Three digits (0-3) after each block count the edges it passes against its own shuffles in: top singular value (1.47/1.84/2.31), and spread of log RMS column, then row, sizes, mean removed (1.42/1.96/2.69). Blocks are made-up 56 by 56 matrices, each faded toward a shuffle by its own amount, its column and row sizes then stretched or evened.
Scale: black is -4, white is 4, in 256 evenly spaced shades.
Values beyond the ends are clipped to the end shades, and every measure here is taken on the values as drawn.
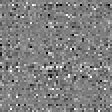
1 1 3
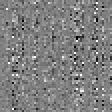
1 3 1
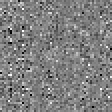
1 2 0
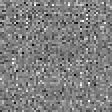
2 1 1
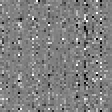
1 3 1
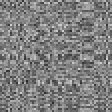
3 0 2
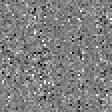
0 2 0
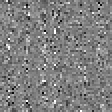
0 2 0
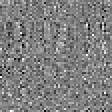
2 2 0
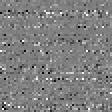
0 1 3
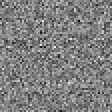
2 0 1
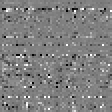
1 1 3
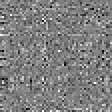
2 1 2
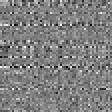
3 0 3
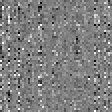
2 3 0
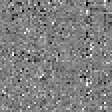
1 1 1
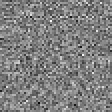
2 0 1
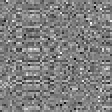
3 0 1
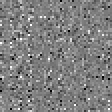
0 2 1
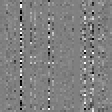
2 3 0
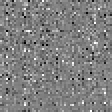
1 2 2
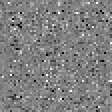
0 1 2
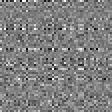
3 1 3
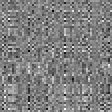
3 3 1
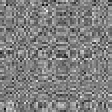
3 0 2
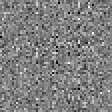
1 2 1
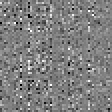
0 3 2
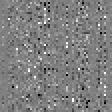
0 3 0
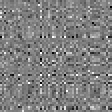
3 2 2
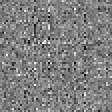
2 2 1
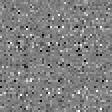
0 1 2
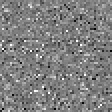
1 0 1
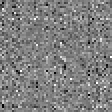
1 2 1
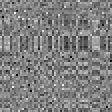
3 0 1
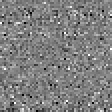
0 0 2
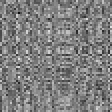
3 3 1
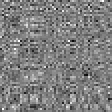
3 1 2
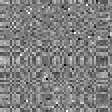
3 0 0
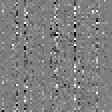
1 3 0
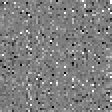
0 2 0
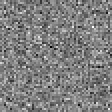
2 0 1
